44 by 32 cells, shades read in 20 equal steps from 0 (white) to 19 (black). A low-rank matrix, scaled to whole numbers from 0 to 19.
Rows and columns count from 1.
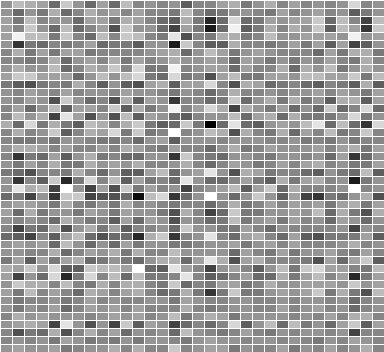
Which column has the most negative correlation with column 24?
13
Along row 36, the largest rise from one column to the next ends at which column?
16
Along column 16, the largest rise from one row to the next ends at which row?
24
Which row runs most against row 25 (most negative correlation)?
34
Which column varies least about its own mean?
17
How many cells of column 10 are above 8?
24
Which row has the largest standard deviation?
25
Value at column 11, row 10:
5
